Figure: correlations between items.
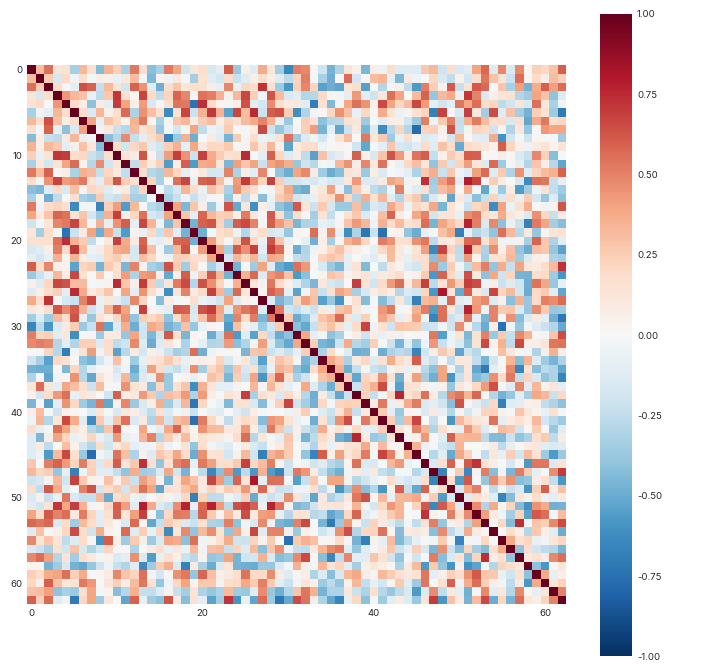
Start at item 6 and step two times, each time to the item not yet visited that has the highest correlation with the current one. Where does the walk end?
27
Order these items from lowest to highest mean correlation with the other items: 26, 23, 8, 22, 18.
8, 23, 22, 26, 18
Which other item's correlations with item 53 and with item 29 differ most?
62
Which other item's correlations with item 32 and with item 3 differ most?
51
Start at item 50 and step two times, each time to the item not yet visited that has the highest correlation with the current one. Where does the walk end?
30
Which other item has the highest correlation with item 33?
19
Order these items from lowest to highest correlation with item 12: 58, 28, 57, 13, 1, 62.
58, 28, 13, 1, 57, 62
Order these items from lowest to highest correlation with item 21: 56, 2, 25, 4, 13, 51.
2, 4, 56, 25, 13, 51
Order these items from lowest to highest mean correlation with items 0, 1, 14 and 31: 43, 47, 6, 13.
43, 13, 6, 47
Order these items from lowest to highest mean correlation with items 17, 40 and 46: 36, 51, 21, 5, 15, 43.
15, 36, 43, 5, 21, 51
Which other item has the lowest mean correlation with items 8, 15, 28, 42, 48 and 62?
47
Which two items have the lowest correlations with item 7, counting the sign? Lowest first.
45, 41
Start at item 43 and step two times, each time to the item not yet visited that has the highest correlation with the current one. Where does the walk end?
25
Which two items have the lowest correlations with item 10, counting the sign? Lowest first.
33, 61
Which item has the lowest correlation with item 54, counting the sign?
16
